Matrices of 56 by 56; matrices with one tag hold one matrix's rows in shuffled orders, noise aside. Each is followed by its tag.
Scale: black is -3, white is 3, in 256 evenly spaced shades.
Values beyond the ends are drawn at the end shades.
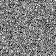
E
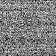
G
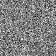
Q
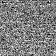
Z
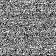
Z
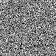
E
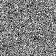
E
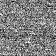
Z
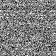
Z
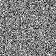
Q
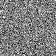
E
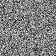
Q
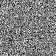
E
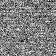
Z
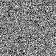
E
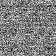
Z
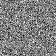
E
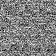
Z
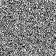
E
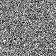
E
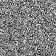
E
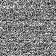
Z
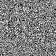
E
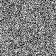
E
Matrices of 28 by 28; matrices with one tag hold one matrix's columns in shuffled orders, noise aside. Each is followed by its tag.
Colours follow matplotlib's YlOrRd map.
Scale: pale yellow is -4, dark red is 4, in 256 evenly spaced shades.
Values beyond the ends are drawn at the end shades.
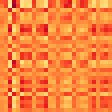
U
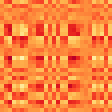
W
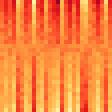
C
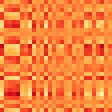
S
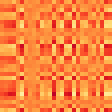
S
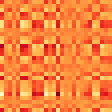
S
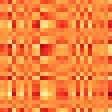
S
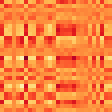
W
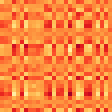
S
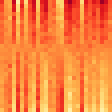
C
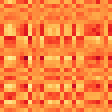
W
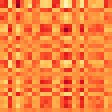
U
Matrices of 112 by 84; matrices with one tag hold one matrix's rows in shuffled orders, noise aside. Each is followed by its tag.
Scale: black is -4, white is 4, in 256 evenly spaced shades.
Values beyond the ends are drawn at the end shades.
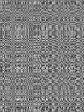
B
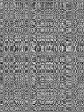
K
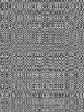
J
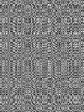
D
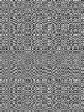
D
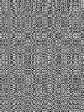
D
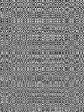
J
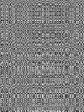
J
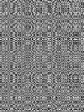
D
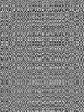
J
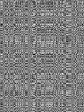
K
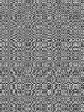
D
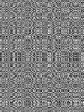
D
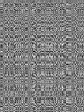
K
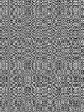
D
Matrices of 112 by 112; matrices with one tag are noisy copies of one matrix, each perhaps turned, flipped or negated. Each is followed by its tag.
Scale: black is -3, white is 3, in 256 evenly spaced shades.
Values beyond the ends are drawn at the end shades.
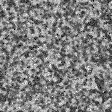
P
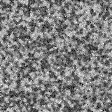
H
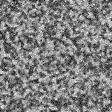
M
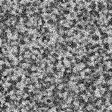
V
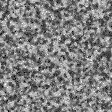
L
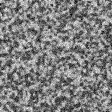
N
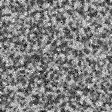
V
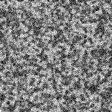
P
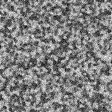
L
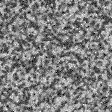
N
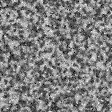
L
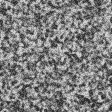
P
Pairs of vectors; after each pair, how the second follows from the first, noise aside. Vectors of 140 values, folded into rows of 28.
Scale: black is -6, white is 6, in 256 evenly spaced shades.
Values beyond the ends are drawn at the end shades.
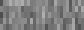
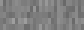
wrapped around, shrunk.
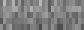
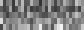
negated, scaled up.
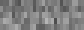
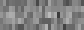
wrapped around.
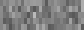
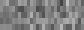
wrapped around.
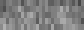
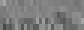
negated, partly zeroed.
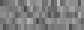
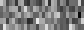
negated, scaled up.
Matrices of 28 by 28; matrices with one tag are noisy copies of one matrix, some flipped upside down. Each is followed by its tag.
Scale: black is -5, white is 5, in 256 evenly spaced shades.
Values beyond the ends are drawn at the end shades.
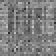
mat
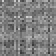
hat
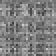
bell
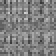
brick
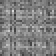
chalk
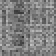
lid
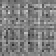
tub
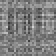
mat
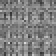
brick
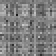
bell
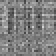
mat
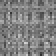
brick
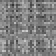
bell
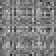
chalk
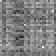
lid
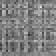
tub
